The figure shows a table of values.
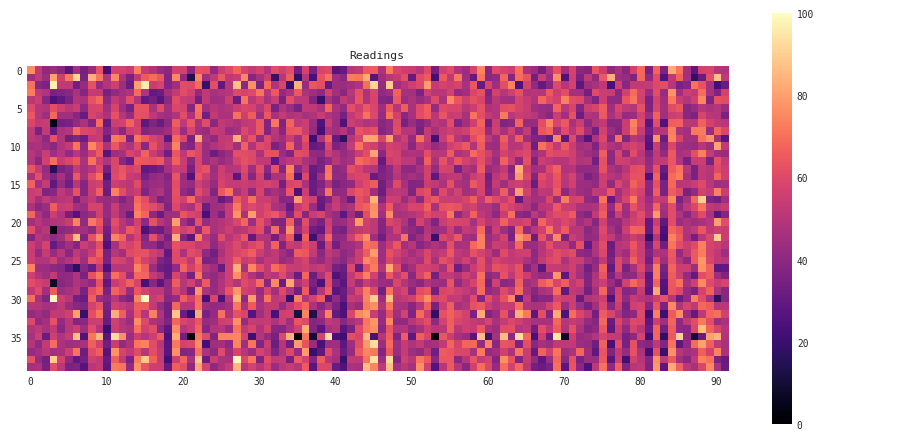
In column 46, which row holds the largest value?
9
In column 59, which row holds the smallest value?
2
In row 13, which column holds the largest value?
64
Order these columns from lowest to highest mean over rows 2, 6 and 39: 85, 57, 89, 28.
57, 28, 85, 89
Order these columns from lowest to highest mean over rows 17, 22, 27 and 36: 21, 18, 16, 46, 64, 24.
18, 46, 24, 21, 64, 16
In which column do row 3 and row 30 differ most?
3
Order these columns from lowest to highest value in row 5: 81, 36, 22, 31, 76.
81, 76, 36, 31, 22
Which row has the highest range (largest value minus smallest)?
35
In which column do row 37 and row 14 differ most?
45
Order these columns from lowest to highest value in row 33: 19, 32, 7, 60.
7, 32, 60, 19
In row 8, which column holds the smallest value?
38
